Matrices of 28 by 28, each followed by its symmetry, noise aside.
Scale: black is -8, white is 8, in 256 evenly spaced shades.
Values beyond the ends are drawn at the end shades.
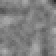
symmetric across the other diagonal.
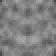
mirrored left to right.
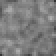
symmetric.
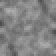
same after a half turn.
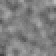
antisymmetric.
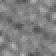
same after a half turn.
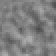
antisymmetric.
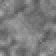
symmetric across the other diagonal.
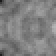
mirrored top to bottom.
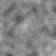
symmetric.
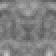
mirrored left to right.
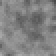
symmetric across the other diagonal.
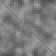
same after a half turn.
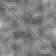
same after a half turn.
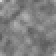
symmetric.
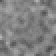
symmetric.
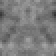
mirrored left to right.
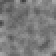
symmetric.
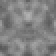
mirrored left to right.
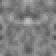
mirrored left to right.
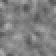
antisymmetric.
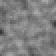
same after a half turn.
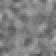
antisymmetric.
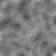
symmetric.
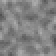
same after a half turn.
